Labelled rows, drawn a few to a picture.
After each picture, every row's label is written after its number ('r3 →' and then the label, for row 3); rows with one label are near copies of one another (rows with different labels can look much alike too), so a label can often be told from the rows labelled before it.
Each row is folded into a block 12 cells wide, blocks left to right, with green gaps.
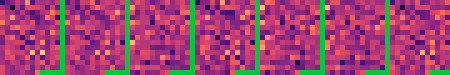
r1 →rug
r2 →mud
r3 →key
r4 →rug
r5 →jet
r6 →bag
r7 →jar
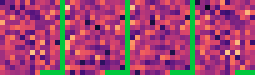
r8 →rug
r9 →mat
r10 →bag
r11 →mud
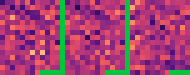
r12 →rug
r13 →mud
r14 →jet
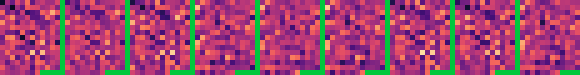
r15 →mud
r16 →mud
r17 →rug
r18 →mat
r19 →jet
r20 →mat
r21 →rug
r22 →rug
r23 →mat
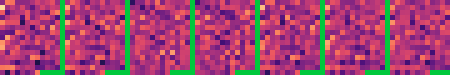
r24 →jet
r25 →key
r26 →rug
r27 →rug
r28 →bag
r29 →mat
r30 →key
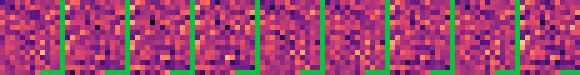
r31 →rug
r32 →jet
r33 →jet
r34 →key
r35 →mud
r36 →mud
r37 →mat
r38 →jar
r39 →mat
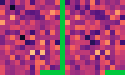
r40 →jar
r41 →rug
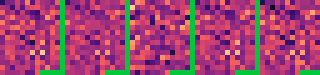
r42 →rug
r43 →jar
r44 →bag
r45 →rug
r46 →jar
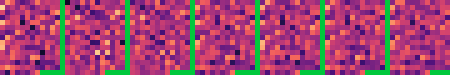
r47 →jet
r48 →jar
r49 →jar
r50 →key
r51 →bag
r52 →key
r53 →bag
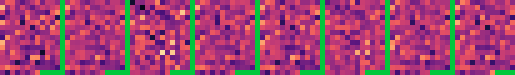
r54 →key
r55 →key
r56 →mud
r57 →jet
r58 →key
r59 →rug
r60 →mat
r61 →bag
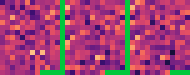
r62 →rug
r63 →key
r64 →jet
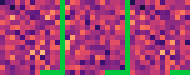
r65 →rug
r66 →mat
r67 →jar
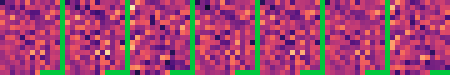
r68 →rug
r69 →rug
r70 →jet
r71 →mud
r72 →jar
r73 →jar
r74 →mat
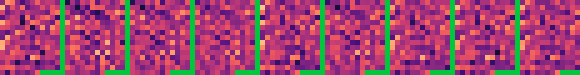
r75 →bag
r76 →mud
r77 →jar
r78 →jar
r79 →key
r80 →rug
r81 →mat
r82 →key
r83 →bag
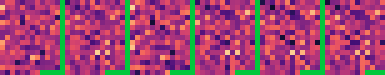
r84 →key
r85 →rug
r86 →jet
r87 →jar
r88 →mud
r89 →jar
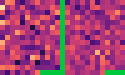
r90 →key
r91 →jar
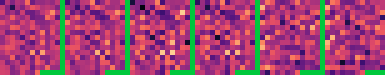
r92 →mud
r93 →mud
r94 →mud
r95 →mud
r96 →jet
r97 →mat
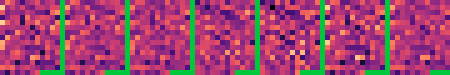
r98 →key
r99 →bag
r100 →mat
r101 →mud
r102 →jar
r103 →key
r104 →key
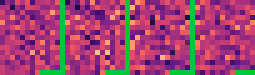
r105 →jar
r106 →rug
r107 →bag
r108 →key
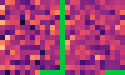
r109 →jet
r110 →mat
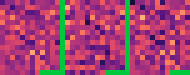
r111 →jar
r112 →key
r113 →jar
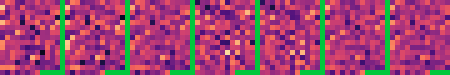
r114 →key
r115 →bag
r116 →jet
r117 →jar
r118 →rug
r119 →jet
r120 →bag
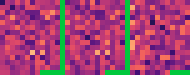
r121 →jar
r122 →rug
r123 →bag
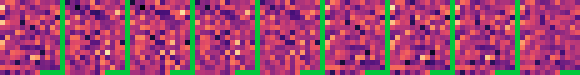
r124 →key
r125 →mud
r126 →mud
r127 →mud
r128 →jar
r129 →key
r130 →key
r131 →key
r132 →bag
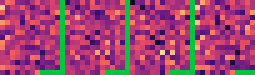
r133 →jet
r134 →jar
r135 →jar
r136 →jet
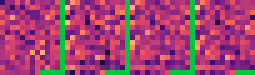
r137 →rug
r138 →jet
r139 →mat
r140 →mat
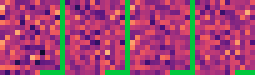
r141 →key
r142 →rug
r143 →bag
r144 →mud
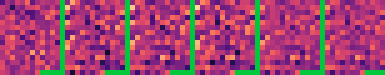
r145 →mud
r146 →jet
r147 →key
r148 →bag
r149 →key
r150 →jet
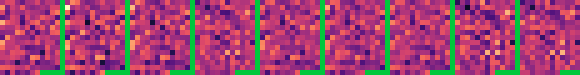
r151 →key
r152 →jet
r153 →mat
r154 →mud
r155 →bag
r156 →mat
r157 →key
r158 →mud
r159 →mud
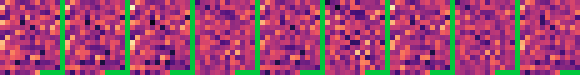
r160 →bag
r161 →mat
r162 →mat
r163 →rug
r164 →key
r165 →jar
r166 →bag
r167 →jar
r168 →mat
